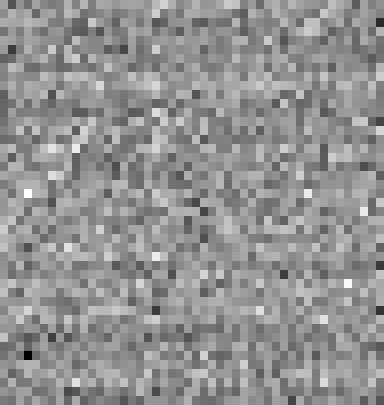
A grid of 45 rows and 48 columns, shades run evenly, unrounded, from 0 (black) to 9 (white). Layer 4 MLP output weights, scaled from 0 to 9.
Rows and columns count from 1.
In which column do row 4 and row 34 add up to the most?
39
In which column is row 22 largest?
4
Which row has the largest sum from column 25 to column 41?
10
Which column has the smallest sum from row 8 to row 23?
1
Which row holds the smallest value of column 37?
45
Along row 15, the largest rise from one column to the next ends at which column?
11
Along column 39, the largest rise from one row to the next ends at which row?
22
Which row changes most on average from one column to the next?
43
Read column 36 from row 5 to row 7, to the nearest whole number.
3 4 6
